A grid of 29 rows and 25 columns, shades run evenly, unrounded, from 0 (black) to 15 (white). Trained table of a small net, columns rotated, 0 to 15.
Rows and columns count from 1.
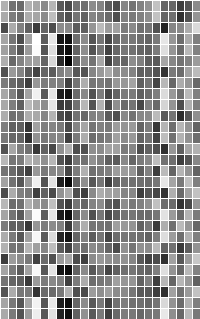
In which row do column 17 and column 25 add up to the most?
3
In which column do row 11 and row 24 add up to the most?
25
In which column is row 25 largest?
5
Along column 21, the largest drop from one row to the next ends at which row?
18
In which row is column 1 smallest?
24
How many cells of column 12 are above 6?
19
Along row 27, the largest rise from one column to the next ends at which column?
22
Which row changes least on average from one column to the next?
7
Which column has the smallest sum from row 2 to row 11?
9
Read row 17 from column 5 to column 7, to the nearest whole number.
14 5 13
